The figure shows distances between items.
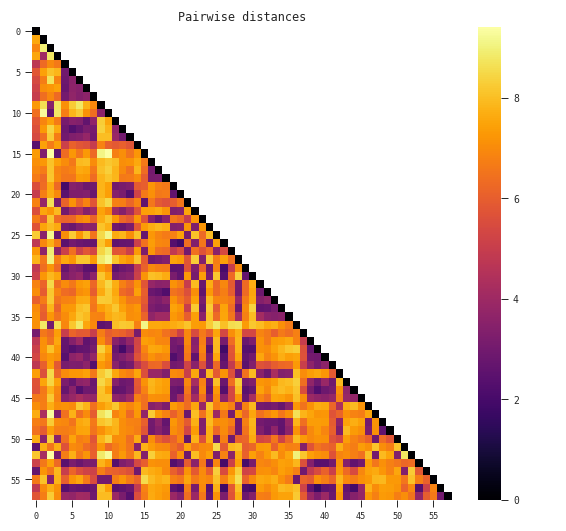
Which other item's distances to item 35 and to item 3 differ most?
52
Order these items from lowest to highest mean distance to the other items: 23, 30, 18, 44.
44, 30, 23, 18
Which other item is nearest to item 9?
36
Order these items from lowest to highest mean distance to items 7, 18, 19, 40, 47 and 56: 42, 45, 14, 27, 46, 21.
45, 27, 21, 14, 42, 46
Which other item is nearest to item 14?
0
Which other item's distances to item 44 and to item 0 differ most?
51
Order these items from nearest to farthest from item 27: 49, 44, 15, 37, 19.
15, 19, 44, 49, 37
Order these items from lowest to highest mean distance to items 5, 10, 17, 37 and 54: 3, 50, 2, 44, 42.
44, 2, 42, 50, 3
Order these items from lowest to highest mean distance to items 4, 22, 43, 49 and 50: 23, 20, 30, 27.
20, 30, 27, 23
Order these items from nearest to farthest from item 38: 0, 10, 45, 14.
45, 0, 14, 10
